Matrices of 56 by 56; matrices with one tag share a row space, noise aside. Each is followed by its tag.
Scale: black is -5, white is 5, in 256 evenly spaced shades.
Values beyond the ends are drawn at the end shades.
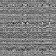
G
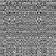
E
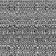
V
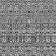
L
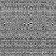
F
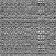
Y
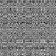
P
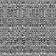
P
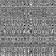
F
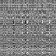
G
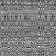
Y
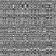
G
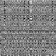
F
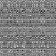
P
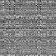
E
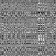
Y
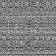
L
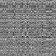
G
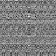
L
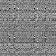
V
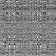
E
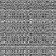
F
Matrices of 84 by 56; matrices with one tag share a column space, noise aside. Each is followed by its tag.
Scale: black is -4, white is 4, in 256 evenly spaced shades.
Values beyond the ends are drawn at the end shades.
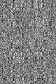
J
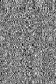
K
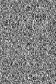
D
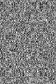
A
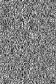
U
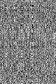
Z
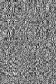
K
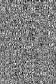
K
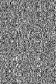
A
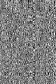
K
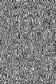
U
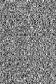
D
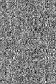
J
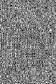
Z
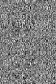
D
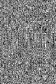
Z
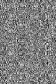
D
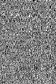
U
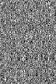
A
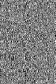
A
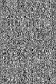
J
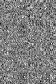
D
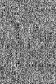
Z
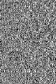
A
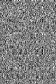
U
